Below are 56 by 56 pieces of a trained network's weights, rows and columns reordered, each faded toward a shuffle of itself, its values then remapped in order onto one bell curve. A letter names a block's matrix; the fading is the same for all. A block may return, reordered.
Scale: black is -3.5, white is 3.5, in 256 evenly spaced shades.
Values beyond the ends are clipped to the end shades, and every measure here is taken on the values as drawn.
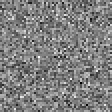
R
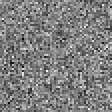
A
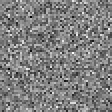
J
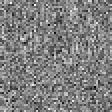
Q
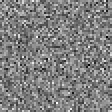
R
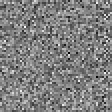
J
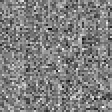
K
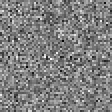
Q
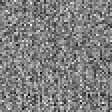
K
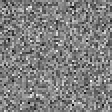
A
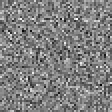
R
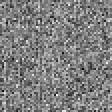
K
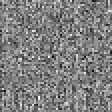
K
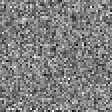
R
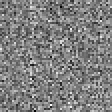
A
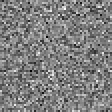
R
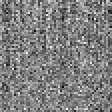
K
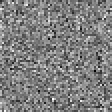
A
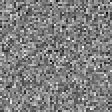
R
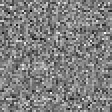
R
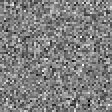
R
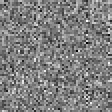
A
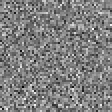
R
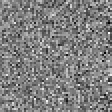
J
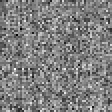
K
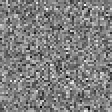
Q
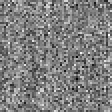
K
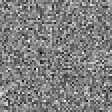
R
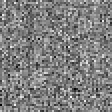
K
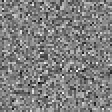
A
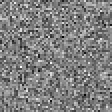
J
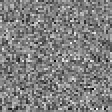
Q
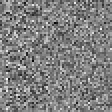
A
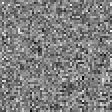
J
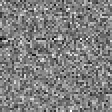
R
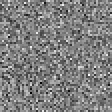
A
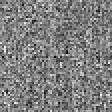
K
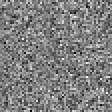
J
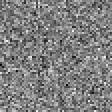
R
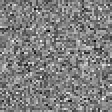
R
